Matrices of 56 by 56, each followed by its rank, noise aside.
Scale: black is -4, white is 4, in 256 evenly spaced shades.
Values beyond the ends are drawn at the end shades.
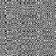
four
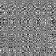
five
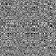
four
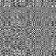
four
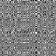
three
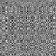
three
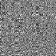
six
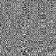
six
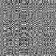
four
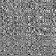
six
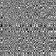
four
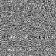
six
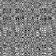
three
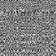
four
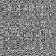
five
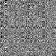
five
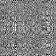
four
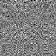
six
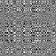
three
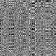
four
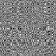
five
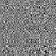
five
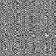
five
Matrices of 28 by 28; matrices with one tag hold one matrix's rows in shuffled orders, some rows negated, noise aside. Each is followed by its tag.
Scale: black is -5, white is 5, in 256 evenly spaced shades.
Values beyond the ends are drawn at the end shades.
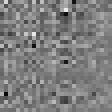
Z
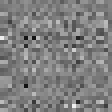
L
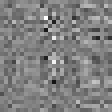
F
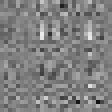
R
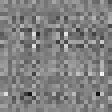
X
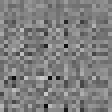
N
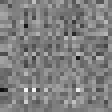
L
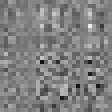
R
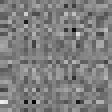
L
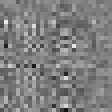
Z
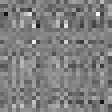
X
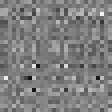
X
